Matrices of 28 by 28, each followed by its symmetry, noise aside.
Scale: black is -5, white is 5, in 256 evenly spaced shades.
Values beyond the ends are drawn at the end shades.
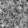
symmetric across the other diagonal.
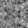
mirrored top to bottom.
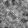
symmetric across the other diagonal.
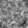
symmetric.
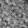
symmetric across the other diagonal.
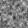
symmetric across the other diagonal.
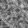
symmetric across the other diagonal.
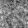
antisymmetric.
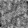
same after a half turn.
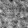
antisymmetric.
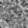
symmetric across the other diagonal.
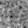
symmetric across the other diagonal.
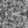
mirrored top to bottom.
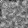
symmetric.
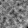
symmetric.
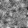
antisymmetric.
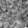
antisymmetric.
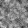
symmetric across the other diagonal.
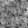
no symmetry.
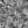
antisymmetric.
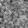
no symmetry.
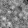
symmetric across the other diagonal.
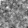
symmetric.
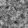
symmetric.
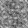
same after a half turn.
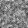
no symmetry.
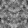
mirrored left to right.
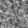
antisymmetric.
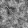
symmetric.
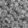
symmetric across the other diagonal.
